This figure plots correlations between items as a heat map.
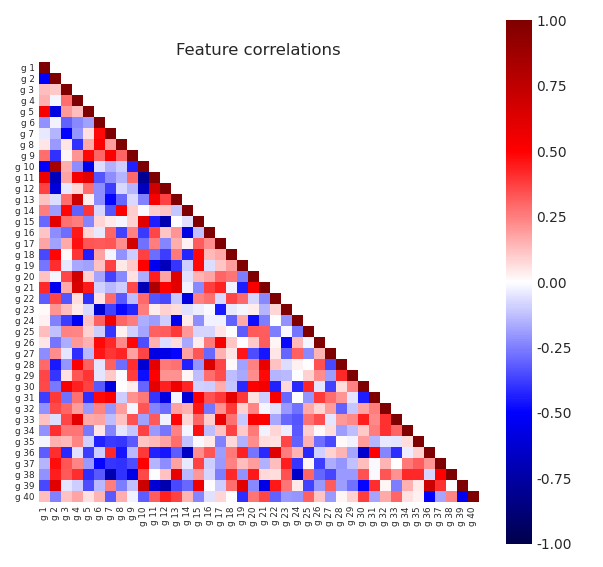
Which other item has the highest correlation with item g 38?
g 13
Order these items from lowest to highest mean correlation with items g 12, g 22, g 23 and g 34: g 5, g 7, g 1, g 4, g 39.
g 7, g 5, g 1, g 39, g 4
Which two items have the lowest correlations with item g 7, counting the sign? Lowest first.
g 38, g 30
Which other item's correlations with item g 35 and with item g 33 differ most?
g 17
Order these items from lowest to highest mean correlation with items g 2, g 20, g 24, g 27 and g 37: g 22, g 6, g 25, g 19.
g 25, g 6, g 22, g 19
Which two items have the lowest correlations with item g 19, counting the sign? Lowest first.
g 12, g 11
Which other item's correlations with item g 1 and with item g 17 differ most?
g 31
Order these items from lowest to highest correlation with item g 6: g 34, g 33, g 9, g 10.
g 10, g 34, g 33, g 9
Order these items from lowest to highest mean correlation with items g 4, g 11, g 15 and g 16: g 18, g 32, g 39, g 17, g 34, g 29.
g 39, g 32, g 34, g 18, g 29, g 17
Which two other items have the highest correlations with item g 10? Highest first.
g 2, g 39
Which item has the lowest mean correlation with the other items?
g 24
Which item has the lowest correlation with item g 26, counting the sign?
g 23
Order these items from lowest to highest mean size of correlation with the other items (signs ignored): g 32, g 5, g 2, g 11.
g 32, g 5, g 2, g 11
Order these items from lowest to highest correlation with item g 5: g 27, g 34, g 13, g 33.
g 34, g 27, g 13, g 33
